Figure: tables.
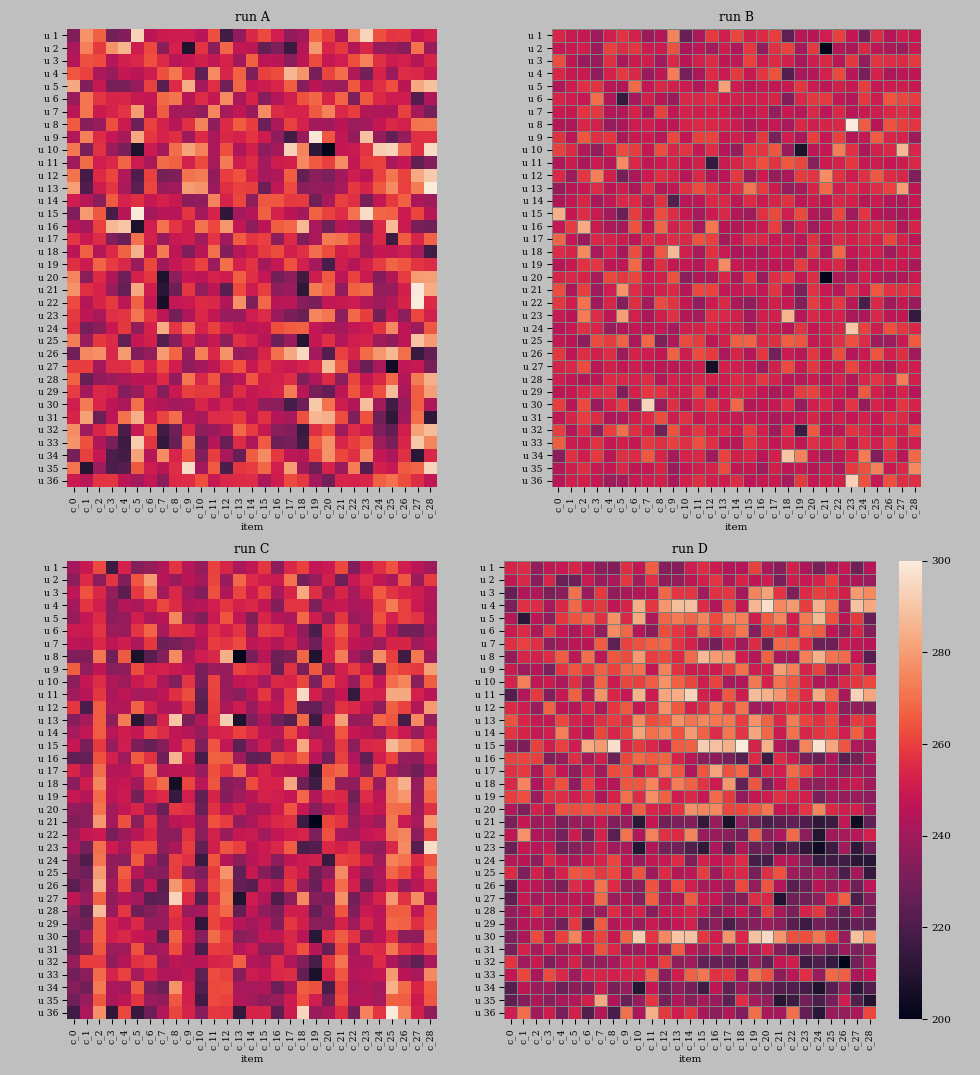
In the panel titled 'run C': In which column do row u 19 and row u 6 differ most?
c_26
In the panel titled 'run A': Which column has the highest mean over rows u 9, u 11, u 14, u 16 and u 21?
c_19
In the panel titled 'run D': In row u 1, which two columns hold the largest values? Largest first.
c_11, c_19
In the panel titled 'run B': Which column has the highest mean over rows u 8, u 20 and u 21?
c_23
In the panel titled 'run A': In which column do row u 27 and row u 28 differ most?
c_25
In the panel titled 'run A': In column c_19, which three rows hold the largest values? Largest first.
u 9, u 30, u 31
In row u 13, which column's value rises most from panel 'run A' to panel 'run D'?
c_15
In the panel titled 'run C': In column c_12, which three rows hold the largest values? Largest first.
u 13, u 8, u 25
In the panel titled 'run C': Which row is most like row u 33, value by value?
u 21
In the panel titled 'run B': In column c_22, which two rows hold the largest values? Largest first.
u 10, u 18
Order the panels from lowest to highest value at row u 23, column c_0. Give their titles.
run D, run C, run B, run A
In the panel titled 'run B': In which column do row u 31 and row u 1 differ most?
c_10
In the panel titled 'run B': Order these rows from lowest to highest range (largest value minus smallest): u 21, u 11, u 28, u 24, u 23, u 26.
u 28, u 26, u 21, u 24, u 11, u 23
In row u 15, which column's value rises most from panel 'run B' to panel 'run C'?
c_25
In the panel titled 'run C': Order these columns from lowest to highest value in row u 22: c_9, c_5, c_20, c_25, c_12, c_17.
c_12, c_5, c_17, c_9, c_20, c_25
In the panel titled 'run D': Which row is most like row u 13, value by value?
u 14
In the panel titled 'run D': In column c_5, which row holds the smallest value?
u 2
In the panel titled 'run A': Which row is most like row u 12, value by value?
u 13
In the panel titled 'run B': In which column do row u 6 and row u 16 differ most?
c_2
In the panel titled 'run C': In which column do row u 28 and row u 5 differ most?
c_2
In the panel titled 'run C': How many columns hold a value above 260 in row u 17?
7
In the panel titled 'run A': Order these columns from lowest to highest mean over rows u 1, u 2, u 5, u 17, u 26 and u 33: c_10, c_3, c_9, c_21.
c_3, c_10, c_9, c_21
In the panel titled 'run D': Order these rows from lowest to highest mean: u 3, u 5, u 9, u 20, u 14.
u 3, u 9, u 20, u 5, u 14
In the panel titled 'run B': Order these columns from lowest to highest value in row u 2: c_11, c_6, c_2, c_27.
c_27, c_11, c_2, c_6
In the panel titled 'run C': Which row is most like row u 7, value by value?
u 14
